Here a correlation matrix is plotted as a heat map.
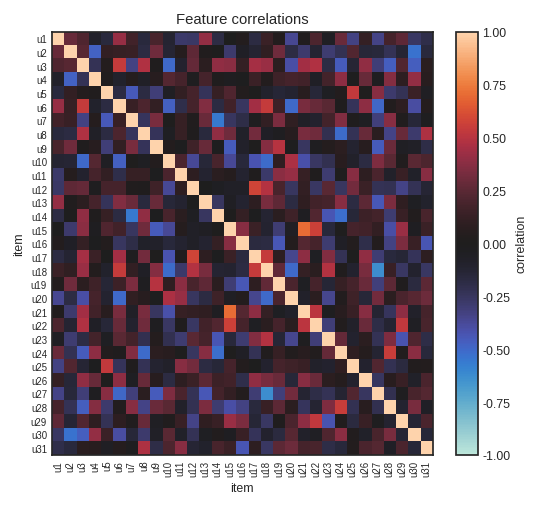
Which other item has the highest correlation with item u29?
u22
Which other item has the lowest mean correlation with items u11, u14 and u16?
u23
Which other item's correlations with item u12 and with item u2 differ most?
u17
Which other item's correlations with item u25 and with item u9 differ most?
u5
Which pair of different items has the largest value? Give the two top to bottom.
u15, u21
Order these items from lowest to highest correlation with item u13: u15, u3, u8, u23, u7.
u8, u15, u3, u23, u7
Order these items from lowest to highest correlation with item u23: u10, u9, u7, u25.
u10, u25, u9, u7
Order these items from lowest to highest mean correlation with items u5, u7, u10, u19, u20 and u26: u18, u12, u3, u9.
u3, u18, u12, u9
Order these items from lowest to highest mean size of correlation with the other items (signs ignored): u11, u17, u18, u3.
u11, u17, u18, u3
